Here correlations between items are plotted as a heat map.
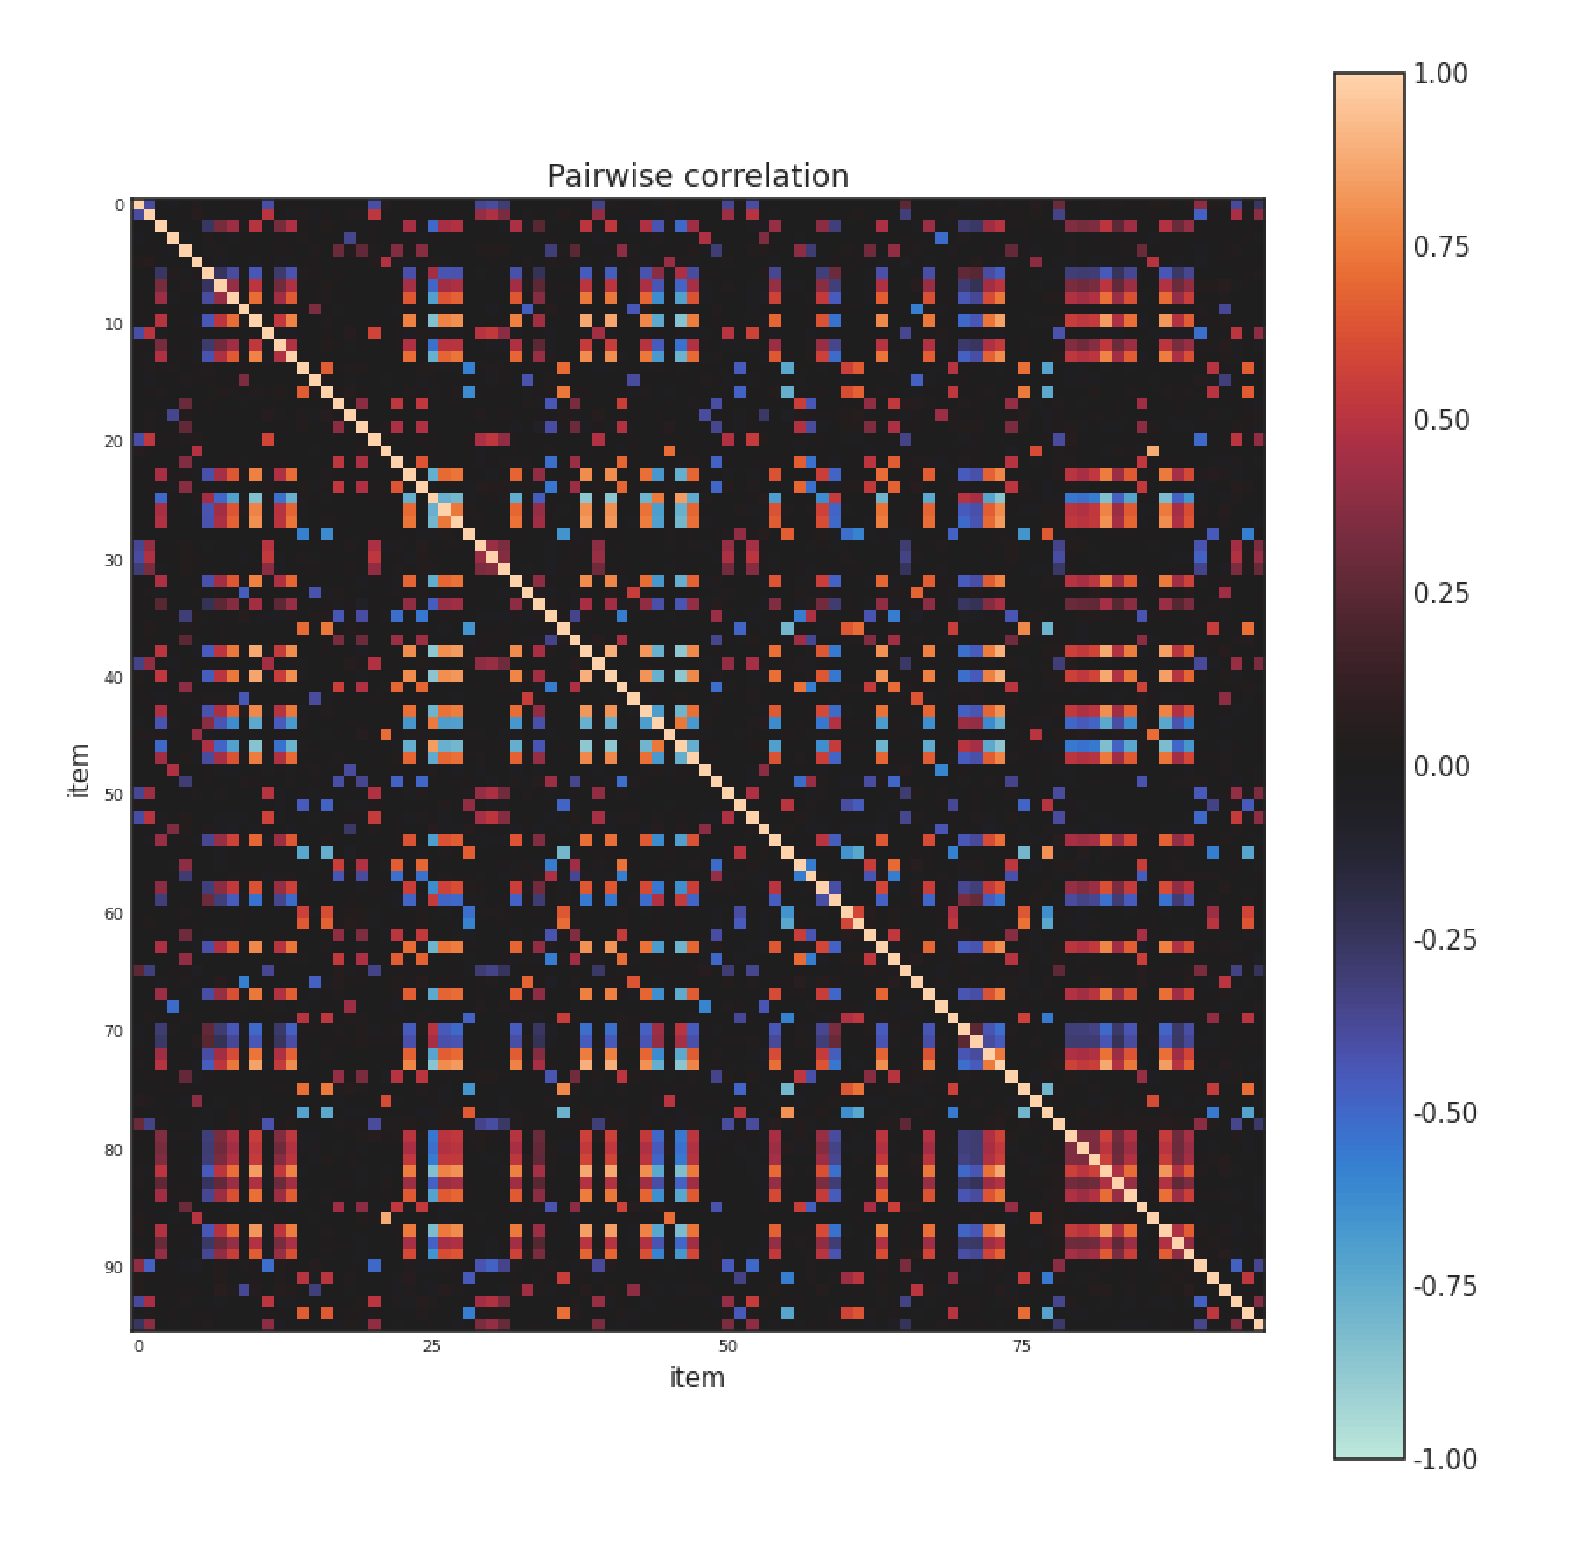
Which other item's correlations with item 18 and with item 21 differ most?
86
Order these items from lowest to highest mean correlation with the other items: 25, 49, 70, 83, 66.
25, 70, 49, 66, 83
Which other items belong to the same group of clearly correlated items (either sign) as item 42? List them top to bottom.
9, 15, 33, 66, 92
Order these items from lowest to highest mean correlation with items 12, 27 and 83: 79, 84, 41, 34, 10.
41, 34, 79, 84, 10
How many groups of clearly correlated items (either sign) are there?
7
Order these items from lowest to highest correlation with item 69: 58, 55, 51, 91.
55, 51, 58, 91
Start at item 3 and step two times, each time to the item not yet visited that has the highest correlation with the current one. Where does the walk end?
53
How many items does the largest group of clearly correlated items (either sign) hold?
37
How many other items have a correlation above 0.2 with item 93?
10
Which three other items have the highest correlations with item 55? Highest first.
77, 28, 51
